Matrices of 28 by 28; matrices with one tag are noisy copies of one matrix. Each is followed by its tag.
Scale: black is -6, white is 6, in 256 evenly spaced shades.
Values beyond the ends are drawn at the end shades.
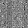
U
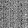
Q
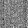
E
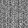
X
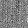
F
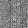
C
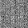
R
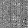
C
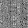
C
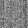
E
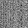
Q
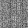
C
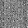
E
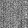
Q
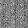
R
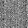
E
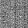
R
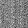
R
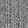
X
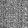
Q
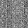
U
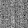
R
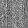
U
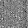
E
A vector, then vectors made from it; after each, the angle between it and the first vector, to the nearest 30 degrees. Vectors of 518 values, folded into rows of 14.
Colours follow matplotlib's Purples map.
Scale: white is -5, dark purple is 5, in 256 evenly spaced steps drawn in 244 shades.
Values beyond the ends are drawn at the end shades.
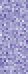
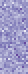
120 degrees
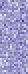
150 degrees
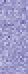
120 degrees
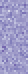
120 degrees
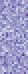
90 degrees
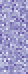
150 degrees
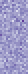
150 degrees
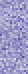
120 degrees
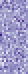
150 degrees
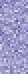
120 degrees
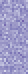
150 degrees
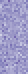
30 degrees
